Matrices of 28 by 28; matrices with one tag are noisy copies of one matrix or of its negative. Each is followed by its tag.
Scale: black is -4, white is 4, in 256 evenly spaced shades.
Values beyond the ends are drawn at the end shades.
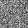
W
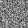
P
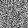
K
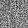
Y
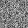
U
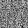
K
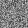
W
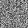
Y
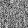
U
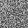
Y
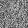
U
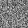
P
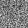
Y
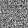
W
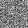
W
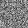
P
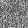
U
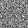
W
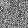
U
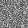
K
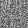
Y
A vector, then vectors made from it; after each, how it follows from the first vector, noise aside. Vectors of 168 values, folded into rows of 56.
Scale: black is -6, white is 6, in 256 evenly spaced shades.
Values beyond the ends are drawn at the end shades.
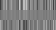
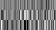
wrapped around, negated, scaled up.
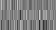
wrapped around, negated.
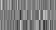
wrapped around, negated.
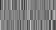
wrapped around, negated.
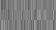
wrapped around, negated, shrunk.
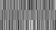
reversed.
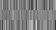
reversed.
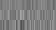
wrapped around, negated, shrunk.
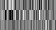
wrapped around, negated, scaled up.
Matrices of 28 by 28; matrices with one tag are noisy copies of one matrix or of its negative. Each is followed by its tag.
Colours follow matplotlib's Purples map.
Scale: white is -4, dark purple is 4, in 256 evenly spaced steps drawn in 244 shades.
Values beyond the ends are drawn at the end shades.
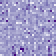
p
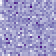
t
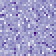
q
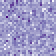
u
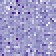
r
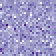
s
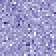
q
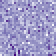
p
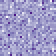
u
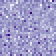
u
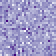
p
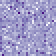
r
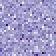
s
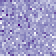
q
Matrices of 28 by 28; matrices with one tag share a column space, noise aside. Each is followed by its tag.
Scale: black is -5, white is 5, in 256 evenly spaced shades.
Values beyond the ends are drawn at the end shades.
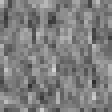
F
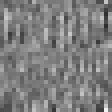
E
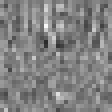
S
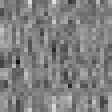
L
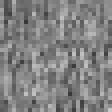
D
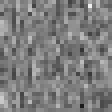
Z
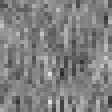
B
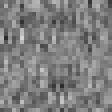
F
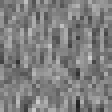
B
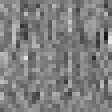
S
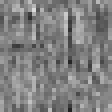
E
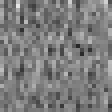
Z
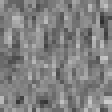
B
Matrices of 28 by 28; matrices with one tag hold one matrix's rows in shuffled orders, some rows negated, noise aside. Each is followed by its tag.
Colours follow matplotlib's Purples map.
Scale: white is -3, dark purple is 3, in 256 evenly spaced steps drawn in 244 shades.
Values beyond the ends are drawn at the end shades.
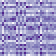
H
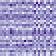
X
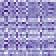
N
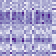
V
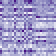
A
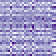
V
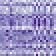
X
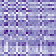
N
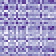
N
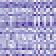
X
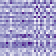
X
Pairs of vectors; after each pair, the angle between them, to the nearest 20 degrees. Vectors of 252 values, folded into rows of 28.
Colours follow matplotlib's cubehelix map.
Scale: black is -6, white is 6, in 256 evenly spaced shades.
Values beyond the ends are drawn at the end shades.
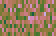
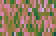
100 degrees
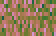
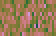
100 degrees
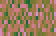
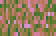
120 degrees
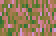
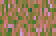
40 degrees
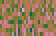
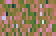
80 degrees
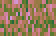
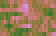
100 degrees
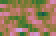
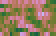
160 degrees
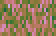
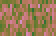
140 degrees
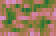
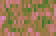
40 degrees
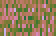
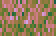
80 degrees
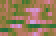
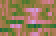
20 degrees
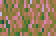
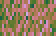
100 degrees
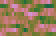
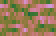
160 degrees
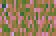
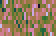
100 degrees
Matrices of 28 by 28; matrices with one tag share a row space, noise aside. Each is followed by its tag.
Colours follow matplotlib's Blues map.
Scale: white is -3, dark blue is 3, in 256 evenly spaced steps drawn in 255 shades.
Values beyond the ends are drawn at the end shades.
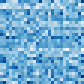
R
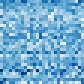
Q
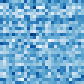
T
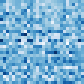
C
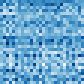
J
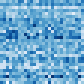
R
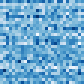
C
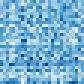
Q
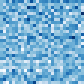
R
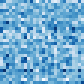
C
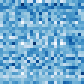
Q
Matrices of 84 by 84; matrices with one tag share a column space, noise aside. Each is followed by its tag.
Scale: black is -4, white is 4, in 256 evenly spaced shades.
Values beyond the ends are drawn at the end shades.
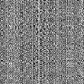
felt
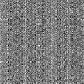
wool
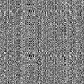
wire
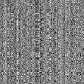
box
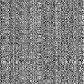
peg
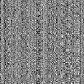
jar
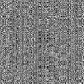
wool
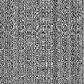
felt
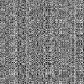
jar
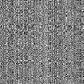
felt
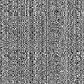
wire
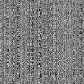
jar
